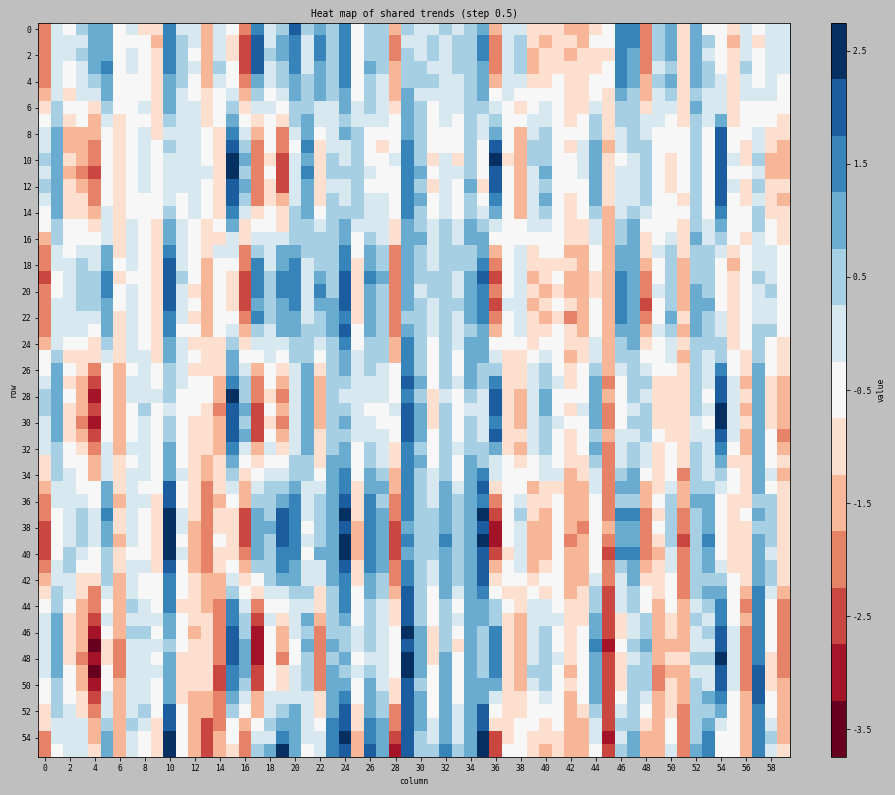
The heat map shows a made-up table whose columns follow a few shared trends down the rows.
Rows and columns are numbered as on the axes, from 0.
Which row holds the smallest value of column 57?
1
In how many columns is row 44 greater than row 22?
21
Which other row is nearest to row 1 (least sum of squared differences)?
2
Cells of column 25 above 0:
7
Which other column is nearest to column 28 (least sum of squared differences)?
13
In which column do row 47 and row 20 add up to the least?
45
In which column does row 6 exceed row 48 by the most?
17
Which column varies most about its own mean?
36
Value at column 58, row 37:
0.5
